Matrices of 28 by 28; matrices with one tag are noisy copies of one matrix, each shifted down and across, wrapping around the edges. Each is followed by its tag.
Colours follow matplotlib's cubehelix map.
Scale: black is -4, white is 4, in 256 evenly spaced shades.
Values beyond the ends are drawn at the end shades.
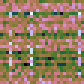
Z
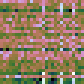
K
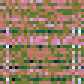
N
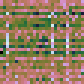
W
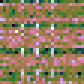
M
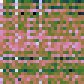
W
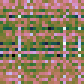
W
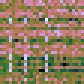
Z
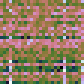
K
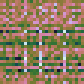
W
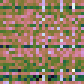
K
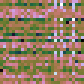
N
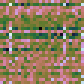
K
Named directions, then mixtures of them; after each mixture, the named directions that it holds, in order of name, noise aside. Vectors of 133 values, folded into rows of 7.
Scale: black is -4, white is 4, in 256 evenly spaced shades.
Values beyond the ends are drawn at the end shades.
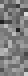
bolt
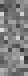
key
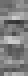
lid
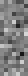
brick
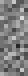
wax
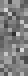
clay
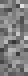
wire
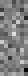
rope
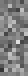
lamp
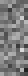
rope, wax.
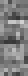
clay, key, lid.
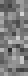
key, lid.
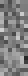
clay, key.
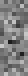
brick, wire.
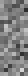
bolt, brick, wax.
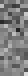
bolt.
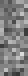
brick, key.
